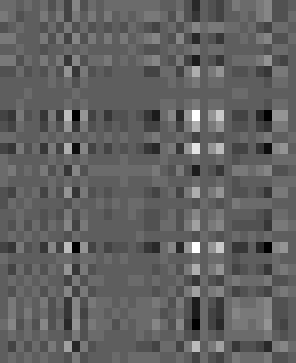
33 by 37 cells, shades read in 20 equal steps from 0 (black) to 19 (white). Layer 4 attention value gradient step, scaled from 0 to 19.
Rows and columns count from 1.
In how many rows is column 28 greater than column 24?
15
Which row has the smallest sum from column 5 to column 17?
11
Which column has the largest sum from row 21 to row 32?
25
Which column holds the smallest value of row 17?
30
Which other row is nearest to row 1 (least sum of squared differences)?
16
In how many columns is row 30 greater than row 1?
12
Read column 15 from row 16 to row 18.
8 7 7
